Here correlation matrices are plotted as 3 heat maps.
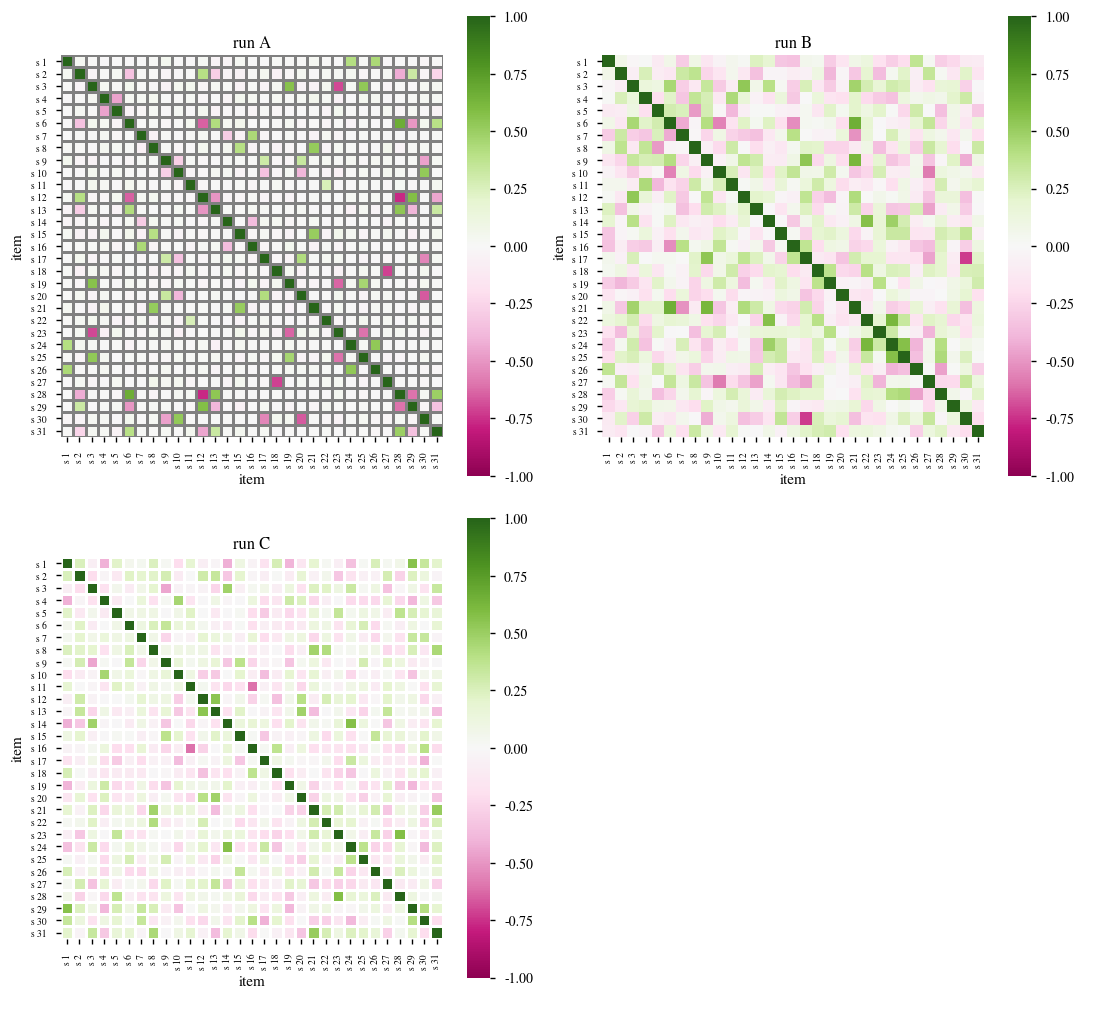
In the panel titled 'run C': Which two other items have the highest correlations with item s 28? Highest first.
s 23, s 5
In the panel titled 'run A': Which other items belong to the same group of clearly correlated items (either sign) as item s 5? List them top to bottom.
s 4
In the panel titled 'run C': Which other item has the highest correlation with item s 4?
s 10
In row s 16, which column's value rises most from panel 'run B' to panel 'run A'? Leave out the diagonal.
s 6
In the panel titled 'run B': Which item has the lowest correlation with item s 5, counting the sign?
s 8
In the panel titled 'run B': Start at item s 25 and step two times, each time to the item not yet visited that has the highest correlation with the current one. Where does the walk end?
s 22
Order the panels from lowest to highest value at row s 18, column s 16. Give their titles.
run B, run A, run C
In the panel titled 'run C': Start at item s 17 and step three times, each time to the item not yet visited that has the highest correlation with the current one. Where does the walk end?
s 3
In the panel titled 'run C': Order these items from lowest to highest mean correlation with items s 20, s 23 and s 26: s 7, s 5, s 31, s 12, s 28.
s 7, s 31, s 5, s 12, s 28
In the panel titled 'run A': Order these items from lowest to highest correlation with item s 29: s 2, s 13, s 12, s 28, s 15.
s 28, s 13, s 15, s 2, s 12
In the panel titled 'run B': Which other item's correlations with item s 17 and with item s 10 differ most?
s 30
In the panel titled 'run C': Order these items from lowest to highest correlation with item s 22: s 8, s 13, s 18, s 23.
s 18, s 13, s 23, s 8
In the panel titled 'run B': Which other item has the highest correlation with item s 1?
s 26
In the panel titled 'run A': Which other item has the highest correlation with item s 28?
s 6
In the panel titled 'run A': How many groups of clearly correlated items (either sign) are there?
9
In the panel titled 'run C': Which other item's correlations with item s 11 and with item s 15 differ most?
s 16
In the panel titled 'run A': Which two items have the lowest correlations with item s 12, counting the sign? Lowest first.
s 28, s 6
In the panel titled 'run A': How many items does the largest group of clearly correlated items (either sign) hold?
7
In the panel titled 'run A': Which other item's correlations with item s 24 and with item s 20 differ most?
s 30
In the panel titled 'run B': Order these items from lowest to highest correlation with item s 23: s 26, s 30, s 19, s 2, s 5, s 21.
s 2, s 30, s 26, s 21, s 5, s 19
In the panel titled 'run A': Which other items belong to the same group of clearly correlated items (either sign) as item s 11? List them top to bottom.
s 22
